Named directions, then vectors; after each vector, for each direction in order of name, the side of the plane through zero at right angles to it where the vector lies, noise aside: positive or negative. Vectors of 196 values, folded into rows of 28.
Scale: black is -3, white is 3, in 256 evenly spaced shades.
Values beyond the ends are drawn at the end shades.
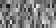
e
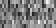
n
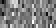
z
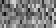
positive, positive, positive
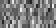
negative, positive, positive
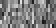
negative, negative, positive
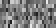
negative, positive, positive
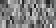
positive, negative, positive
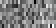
positive, positive, negative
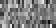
negative, negative, positive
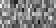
negative, negative, negative
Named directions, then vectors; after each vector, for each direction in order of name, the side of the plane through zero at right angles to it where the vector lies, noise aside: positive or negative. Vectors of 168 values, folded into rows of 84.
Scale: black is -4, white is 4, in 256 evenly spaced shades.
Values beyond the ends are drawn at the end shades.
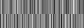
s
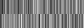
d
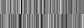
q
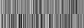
negative, positive, negative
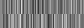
negative, negative, positive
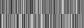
positive, negative, positive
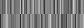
positive, positive, positive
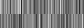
negative, positive, positive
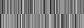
positive, positive, positive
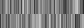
positive, positive, positive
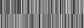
positive, negative, negative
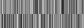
negative, positive, negative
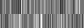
positive, negative, negative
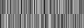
positive, positive, positive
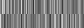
negative, negative, negative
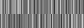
negative, positive, positive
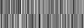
positive, negative, negative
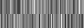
positive, negative, negative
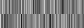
negative, negative, negative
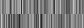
negative, positive, positive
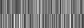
positive, negative, negative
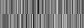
negative, negative, positive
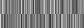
negative, negative, negative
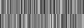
positive, positive, positive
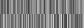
positive, positive, negative
